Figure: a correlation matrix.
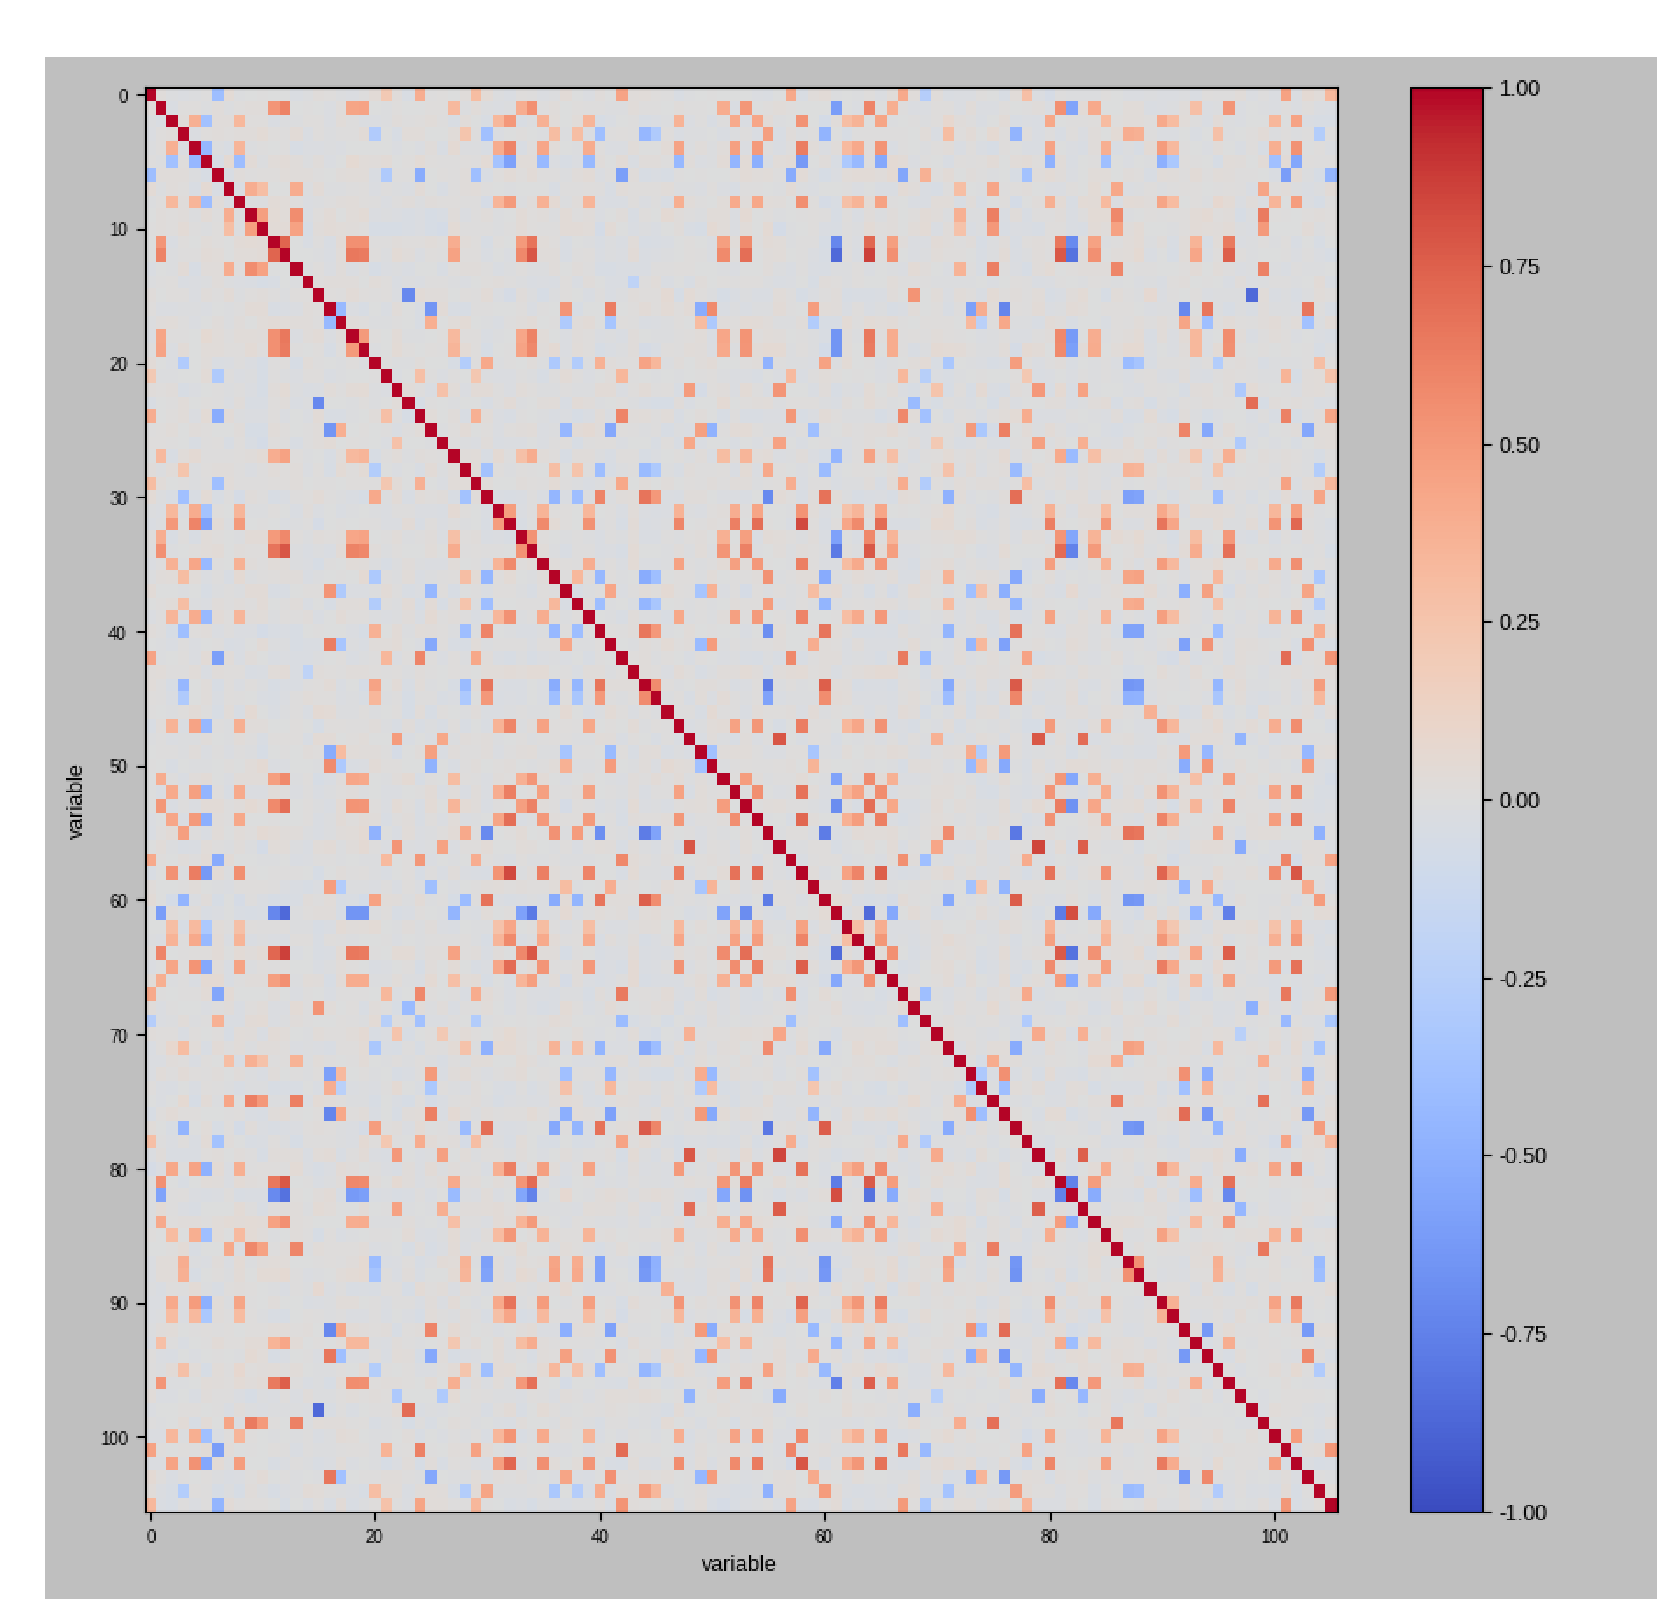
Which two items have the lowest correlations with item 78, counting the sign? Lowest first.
6, 69
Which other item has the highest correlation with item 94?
16
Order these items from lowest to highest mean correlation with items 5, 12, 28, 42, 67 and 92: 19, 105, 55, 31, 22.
31, 22, 55, 19, 105
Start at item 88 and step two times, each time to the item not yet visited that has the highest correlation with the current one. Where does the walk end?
87
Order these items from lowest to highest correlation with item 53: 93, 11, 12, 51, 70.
70, 93, 51, 11, 12
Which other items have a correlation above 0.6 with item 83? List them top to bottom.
48, 56, 79
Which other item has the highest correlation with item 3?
55
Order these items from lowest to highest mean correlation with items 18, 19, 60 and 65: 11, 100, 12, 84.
100, 84, 11, 12
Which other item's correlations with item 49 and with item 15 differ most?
98
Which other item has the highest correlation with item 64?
12
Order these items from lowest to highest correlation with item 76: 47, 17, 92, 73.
47, 17, 73, 92
